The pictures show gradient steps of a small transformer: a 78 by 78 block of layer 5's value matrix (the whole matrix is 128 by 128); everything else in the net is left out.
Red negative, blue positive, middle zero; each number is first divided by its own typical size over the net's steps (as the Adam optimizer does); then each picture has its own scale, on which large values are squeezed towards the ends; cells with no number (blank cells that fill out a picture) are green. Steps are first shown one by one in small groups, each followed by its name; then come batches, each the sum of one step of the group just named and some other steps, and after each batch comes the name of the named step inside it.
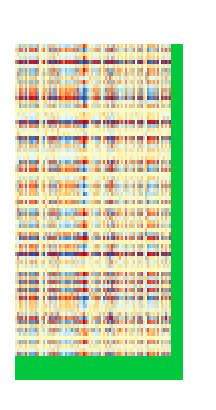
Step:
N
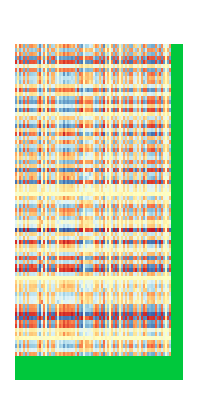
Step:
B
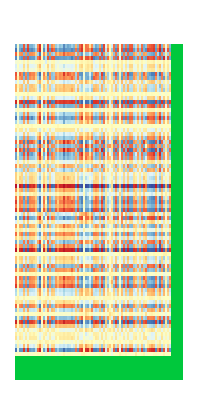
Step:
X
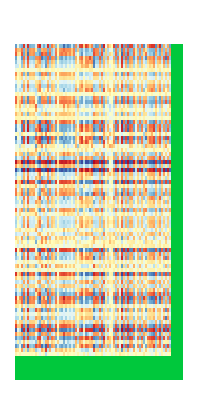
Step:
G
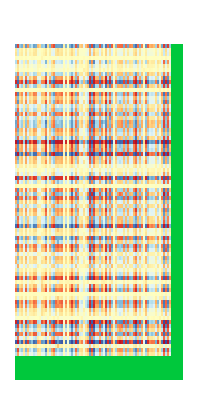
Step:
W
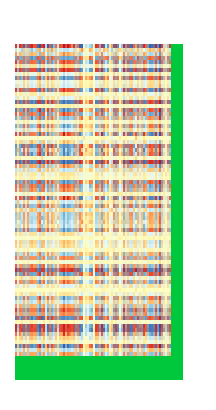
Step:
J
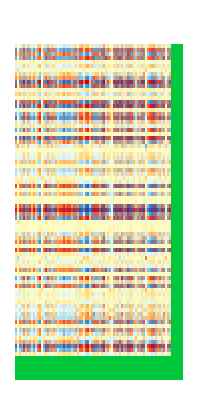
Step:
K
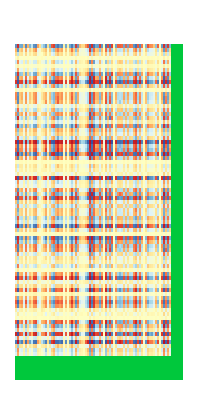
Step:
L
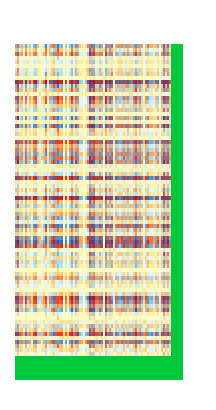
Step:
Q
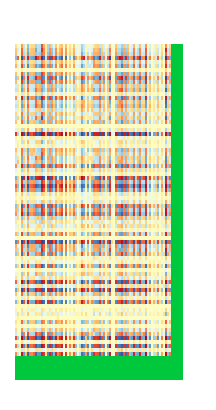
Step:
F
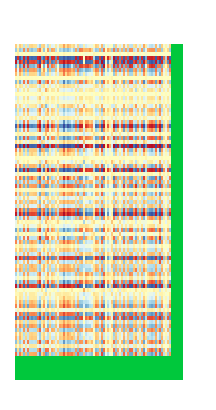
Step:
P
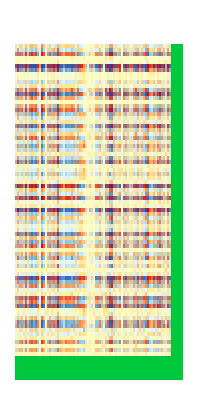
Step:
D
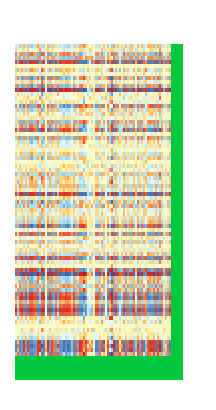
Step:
N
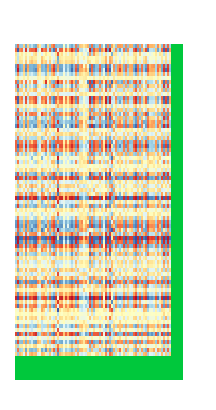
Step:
Q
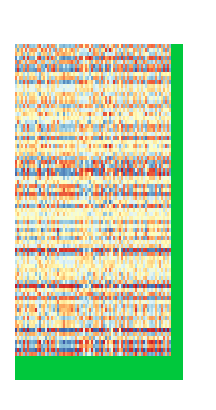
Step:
G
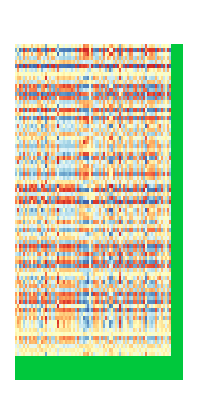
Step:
D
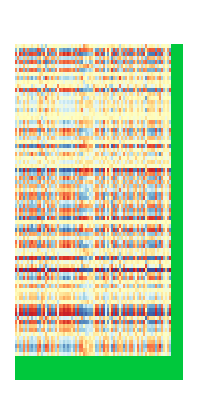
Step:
B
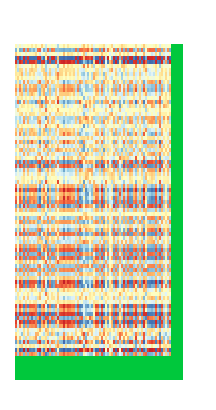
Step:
X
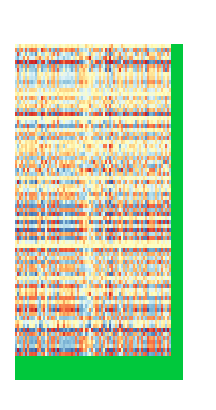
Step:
G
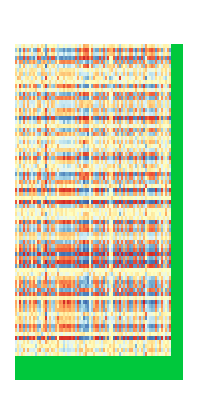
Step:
F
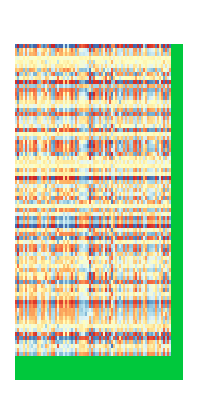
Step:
L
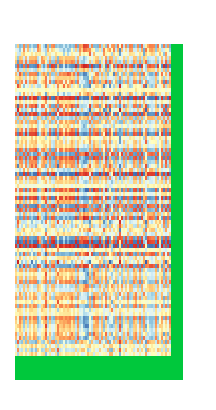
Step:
Q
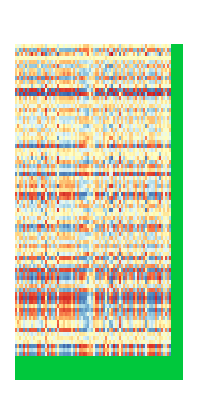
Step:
D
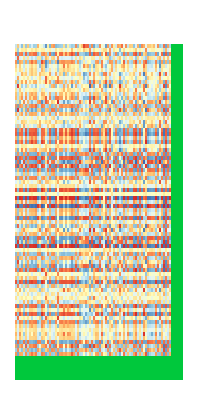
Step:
Q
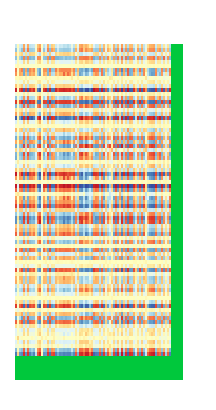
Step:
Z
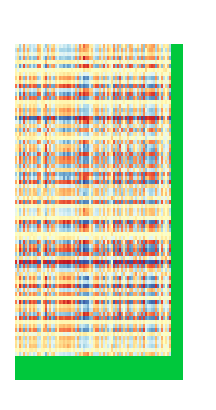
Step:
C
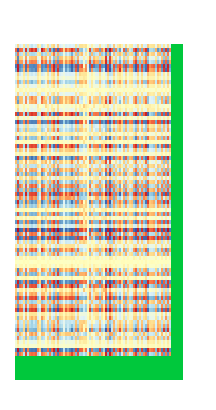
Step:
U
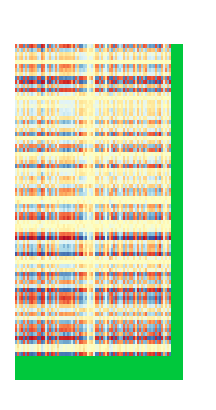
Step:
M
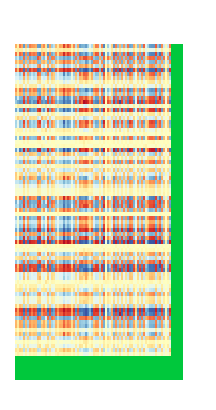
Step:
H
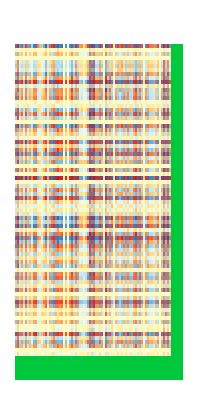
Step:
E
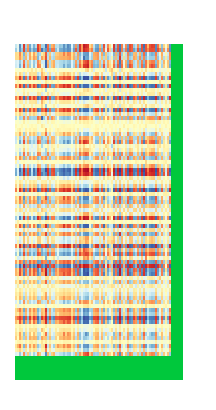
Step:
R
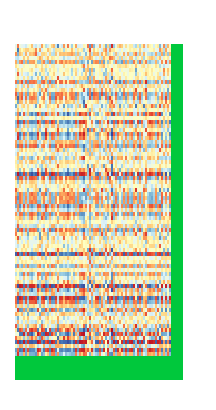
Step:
M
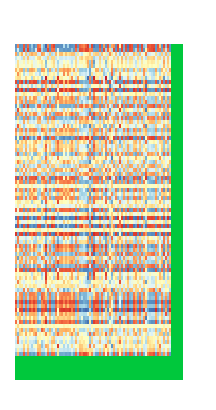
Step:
E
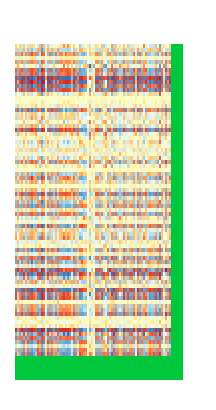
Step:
M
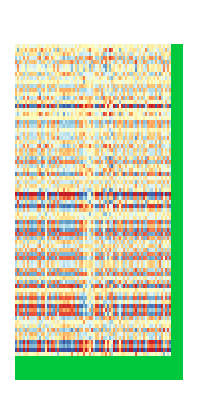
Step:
U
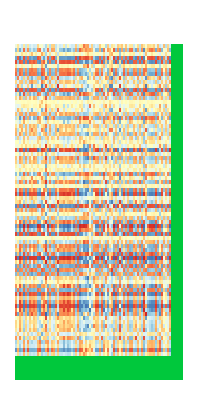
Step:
C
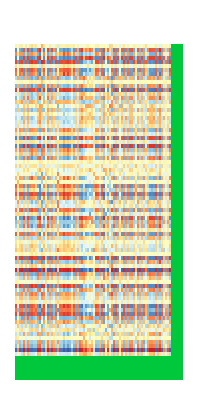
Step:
Z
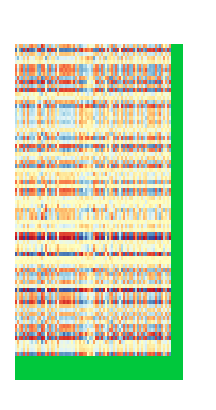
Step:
M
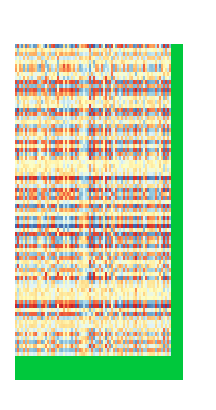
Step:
E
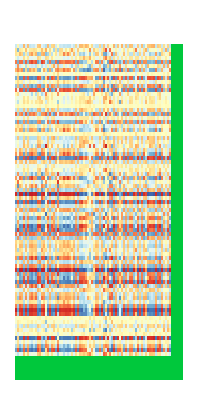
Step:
U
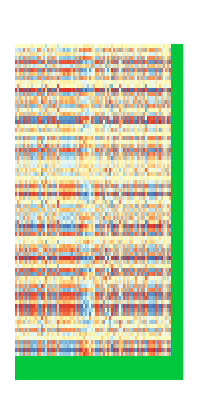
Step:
Z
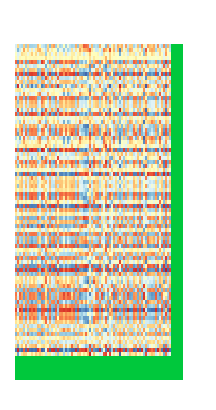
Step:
U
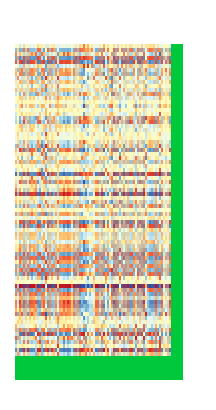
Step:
C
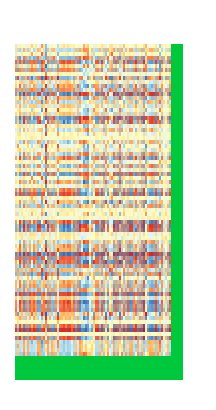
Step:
C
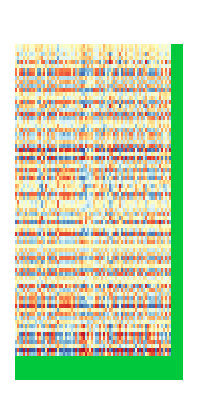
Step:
Z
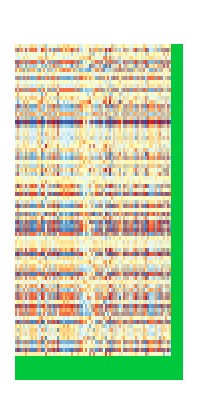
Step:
U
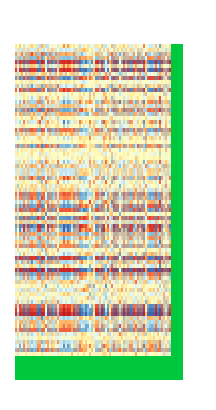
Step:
H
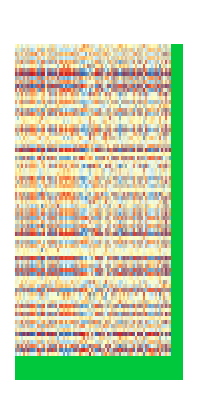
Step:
Z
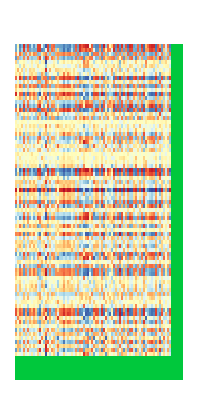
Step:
R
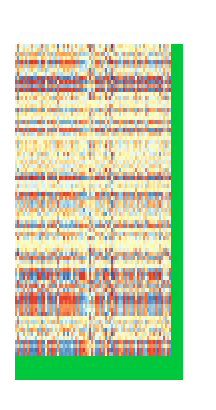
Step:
M
